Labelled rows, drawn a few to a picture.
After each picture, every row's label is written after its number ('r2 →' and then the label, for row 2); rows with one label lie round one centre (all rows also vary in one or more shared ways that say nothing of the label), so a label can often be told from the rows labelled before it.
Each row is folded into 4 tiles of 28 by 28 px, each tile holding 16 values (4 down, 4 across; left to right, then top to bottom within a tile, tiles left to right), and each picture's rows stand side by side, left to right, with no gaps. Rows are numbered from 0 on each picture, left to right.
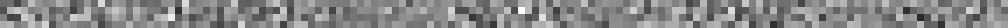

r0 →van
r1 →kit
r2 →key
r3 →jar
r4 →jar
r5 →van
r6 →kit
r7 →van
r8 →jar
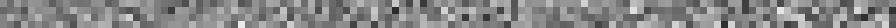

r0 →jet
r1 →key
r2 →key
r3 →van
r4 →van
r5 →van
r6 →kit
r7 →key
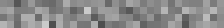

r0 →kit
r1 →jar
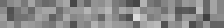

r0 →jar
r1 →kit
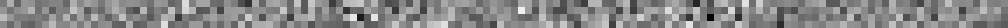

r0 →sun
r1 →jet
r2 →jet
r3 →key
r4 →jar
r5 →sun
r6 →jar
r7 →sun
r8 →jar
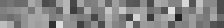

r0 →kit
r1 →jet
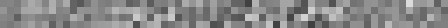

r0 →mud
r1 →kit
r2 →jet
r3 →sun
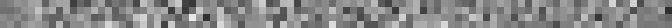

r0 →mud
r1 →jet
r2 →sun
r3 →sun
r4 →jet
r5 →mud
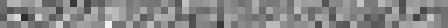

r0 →key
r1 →kit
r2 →sun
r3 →van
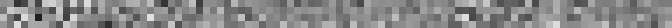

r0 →van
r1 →kit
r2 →key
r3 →key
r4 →key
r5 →sun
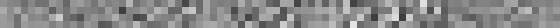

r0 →kit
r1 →jar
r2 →jar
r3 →key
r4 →jar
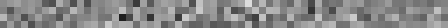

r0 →jar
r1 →jar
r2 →mud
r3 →key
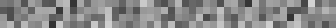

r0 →jar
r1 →jet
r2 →key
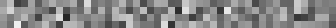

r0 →key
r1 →key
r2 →kit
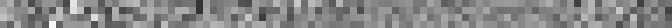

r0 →sun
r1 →mud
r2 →jet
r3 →jet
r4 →van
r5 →mud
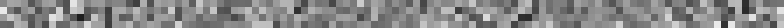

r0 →kit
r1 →jar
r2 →mud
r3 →van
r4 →kit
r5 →jet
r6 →sun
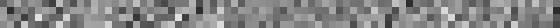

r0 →jar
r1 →sun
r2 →van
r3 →van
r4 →jar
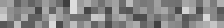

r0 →sun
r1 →jar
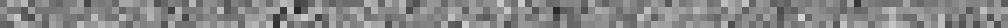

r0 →key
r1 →kit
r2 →mud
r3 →mud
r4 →mud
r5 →jet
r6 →mud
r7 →key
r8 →kit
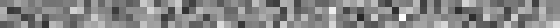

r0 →jar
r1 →mud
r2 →sun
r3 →sun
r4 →jar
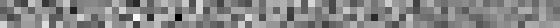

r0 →sun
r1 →jet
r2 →jet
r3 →mud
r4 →jar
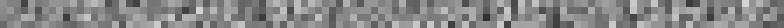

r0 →jet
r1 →key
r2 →jar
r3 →key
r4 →van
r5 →jet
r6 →sun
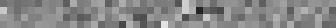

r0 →kit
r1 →sun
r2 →jar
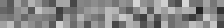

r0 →jar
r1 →mud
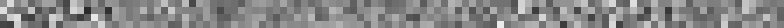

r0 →key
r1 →mud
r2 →van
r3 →kit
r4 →sun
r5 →mud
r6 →sun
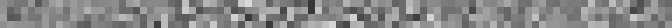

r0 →jar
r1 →jet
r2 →mud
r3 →key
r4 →jet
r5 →mud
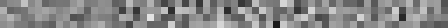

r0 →kit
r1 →jet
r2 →van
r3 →jet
